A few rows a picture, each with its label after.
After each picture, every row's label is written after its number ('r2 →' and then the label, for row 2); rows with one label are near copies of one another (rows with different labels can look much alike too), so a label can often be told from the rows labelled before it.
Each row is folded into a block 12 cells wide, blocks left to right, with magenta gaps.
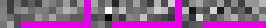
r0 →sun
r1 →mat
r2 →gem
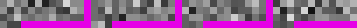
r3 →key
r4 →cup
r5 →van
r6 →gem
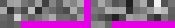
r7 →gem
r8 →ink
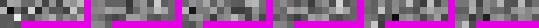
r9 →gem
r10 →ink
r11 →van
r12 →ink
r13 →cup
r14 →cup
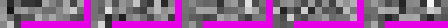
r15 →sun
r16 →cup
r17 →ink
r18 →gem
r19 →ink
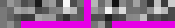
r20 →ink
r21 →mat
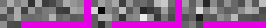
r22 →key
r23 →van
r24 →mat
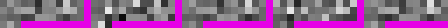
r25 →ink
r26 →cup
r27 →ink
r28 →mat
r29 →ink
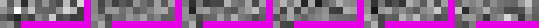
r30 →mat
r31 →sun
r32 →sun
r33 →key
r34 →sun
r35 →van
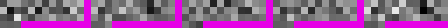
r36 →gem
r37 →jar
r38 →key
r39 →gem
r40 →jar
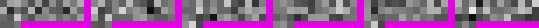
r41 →gem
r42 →jar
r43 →cup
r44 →ink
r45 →sun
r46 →mat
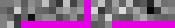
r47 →cup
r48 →jar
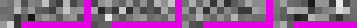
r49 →cup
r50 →gem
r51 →key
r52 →ink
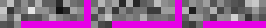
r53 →jar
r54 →key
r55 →van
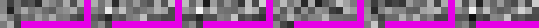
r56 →sun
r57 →mat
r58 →mat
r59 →key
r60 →sun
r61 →mat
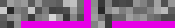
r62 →van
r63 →sun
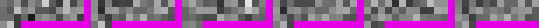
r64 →cup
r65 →sun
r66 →ink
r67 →sun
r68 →key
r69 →sun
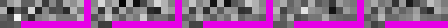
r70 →gem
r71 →key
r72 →key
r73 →jar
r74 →key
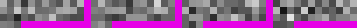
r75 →mat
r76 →ink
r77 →van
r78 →gem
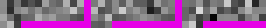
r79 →sun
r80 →jar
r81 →cup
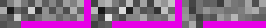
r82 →gem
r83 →gem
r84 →sun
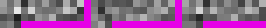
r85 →mat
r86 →sun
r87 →mat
